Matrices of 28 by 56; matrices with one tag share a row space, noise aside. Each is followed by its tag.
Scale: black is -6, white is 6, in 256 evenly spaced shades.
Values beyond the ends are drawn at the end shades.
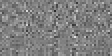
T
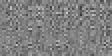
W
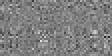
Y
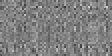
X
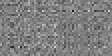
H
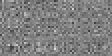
H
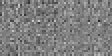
H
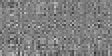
H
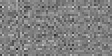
H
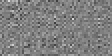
H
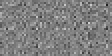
X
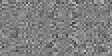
T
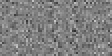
T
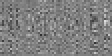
Y
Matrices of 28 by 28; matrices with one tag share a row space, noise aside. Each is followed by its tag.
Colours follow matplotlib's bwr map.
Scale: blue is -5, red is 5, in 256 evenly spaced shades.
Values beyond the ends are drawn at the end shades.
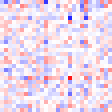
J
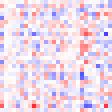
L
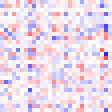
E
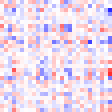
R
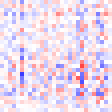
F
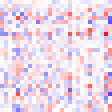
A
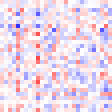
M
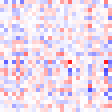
A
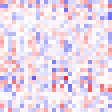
R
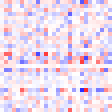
J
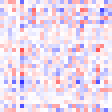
F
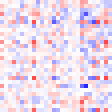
L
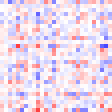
M
